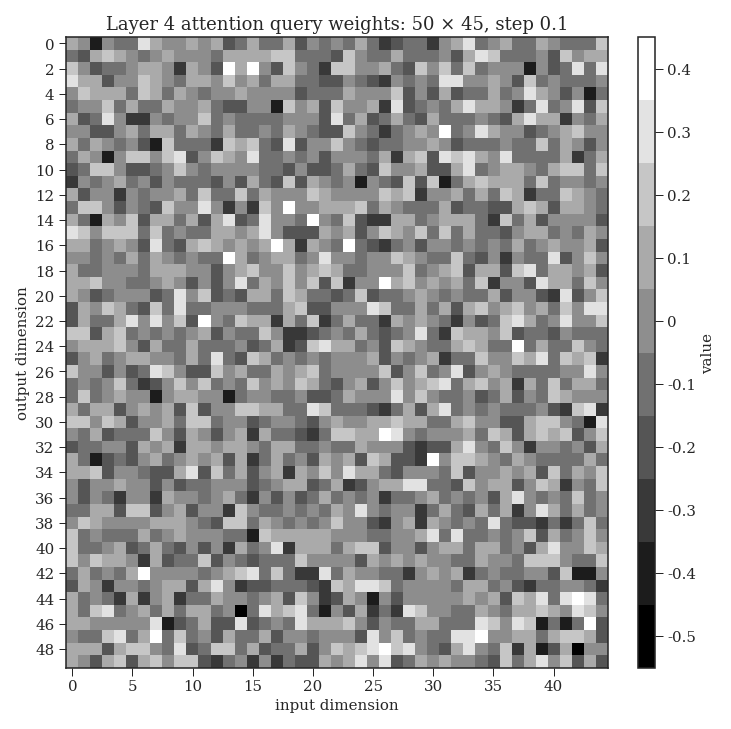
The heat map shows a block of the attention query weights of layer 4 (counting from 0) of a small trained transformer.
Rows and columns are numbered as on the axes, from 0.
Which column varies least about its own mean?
8
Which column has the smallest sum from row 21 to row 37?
15
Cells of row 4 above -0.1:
29
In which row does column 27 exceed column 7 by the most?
28
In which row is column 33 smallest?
42
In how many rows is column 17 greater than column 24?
18
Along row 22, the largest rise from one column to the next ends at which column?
11
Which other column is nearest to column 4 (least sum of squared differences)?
1
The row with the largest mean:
47
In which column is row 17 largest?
13
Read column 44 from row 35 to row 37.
0.2 0 0
